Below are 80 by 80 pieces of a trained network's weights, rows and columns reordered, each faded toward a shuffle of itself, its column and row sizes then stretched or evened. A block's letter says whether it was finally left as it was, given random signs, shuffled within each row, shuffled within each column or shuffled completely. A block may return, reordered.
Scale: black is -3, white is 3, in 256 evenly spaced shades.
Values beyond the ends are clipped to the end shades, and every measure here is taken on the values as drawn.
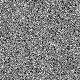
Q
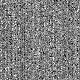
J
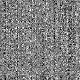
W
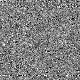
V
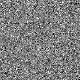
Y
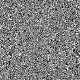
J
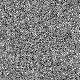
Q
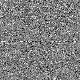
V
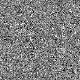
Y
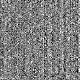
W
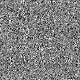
Y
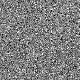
J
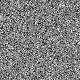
Q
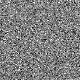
V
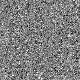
J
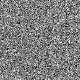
J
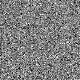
V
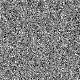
J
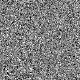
J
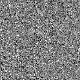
J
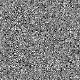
Y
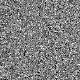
J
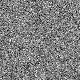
Q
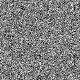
J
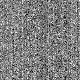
J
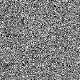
W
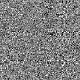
W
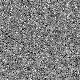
Q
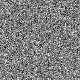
J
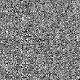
W
